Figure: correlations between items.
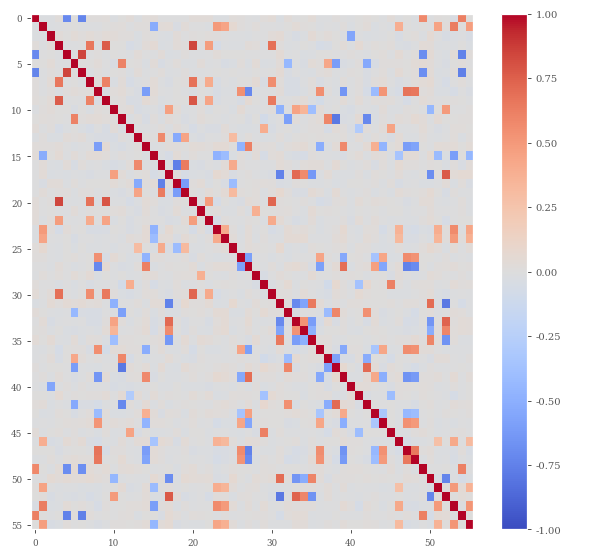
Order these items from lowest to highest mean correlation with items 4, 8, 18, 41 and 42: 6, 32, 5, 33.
5, 33, 32, 6
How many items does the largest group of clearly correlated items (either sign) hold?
10
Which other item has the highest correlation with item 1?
53
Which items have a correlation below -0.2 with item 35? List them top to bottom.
10, 17, 33, 34, 52
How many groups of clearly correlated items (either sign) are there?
10
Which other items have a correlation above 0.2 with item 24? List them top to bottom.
1, 23, 46, 51, 53, 55
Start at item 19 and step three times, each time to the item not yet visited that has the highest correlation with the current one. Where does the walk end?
25
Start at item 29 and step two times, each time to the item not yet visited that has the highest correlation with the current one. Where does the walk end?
12
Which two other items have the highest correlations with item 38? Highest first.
42, 32
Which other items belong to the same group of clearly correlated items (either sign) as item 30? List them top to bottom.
3, 7, 9, 20, 22
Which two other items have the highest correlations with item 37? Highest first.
11, 5
